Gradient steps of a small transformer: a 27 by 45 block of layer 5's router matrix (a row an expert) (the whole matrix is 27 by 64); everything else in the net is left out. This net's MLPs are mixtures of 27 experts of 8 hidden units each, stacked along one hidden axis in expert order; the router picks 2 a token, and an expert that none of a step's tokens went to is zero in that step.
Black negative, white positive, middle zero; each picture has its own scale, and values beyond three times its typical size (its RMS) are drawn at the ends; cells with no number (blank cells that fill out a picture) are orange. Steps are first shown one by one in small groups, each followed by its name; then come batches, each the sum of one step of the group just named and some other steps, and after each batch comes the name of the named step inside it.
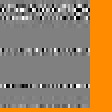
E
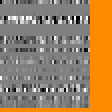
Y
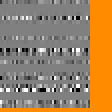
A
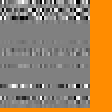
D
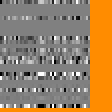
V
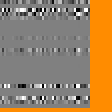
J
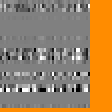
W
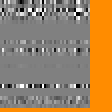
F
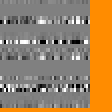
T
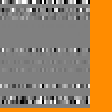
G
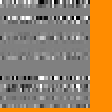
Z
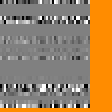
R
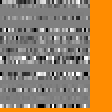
V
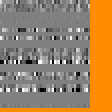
W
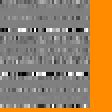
V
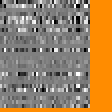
Y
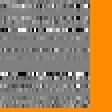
Z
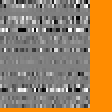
Y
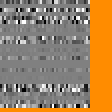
R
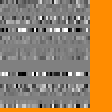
R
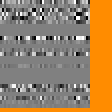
D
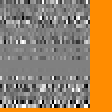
R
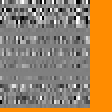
D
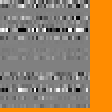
Z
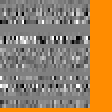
T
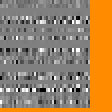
A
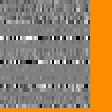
R
